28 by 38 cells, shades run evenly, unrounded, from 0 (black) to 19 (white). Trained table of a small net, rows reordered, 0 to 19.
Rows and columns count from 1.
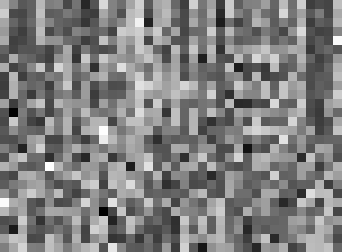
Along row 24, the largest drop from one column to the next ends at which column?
12
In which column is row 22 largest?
35
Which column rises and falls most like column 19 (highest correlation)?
38
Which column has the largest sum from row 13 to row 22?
16
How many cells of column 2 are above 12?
9
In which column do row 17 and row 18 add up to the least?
28
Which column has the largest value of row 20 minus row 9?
31
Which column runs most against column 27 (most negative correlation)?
1
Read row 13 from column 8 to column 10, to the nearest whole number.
12 9 14
